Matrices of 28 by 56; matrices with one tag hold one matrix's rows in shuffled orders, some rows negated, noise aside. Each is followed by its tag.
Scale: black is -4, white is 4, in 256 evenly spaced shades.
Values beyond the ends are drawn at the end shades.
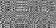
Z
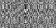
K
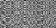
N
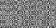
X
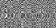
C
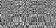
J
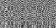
C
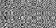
C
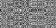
J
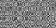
X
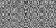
K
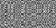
C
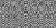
K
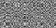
N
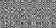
C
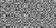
N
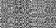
J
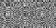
N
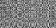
X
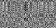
K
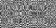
J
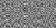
N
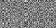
K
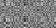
N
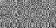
X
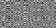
N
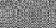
X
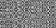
X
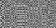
Z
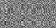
C
